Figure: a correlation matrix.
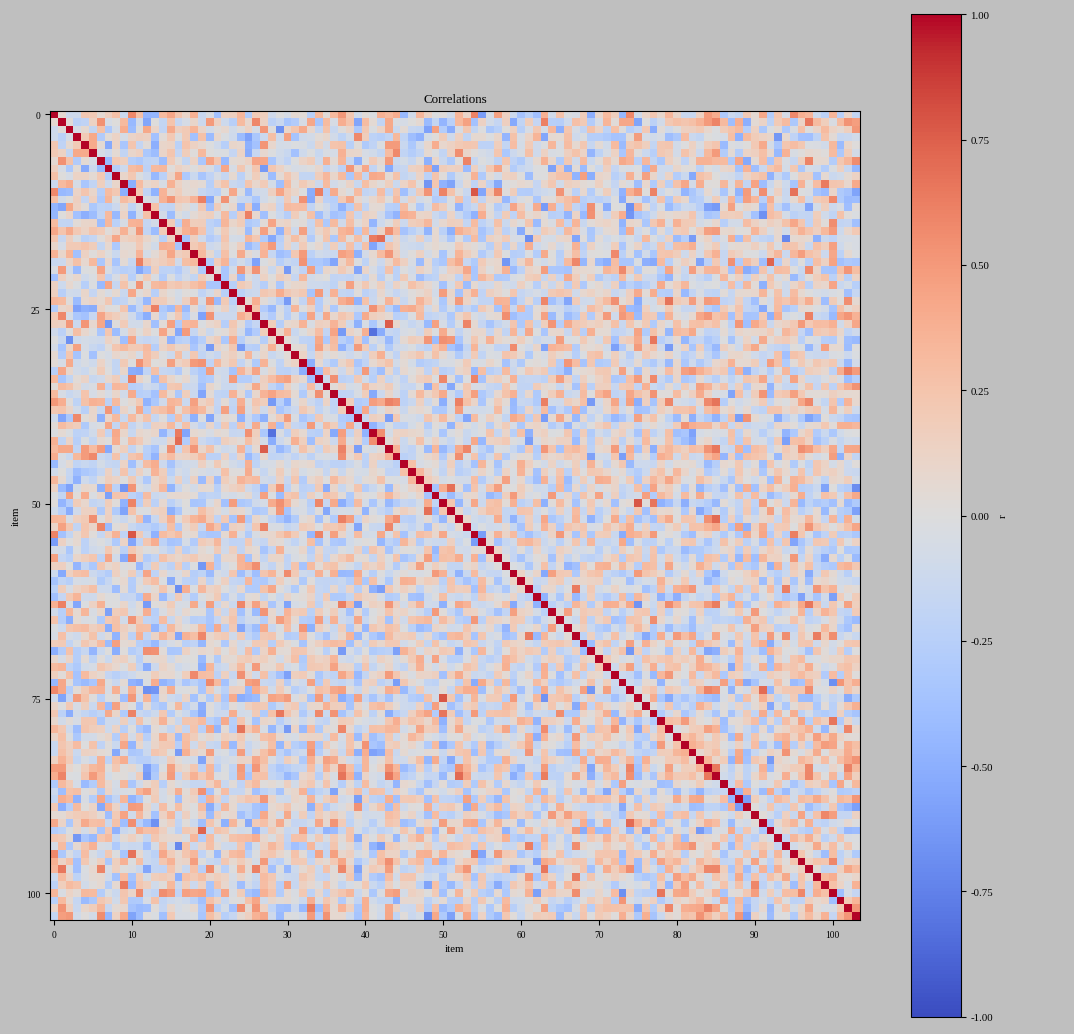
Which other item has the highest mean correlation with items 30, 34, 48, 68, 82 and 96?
36
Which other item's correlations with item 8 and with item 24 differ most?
82
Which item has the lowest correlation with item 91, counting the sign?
13
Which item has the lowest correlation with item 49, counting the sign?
7
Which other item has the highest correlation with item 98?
67
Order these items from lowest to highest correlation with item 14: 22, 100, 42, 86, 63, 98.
86, 42, 63, 98, 22, 100
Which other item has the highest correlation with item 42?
16
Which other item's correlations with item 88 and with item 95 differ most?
10
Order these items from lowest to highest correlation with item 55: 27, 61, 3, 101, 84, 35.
84, 27, 35, 3, 101, 61
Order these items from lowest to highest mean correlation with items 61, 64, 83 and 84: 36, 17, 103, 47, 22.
22, 47, 17, 36, 103
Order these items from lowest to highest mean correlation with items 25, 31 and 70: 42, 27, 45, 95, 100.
100, 27, 95, 45, 42
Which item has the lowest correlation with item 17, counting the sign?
41
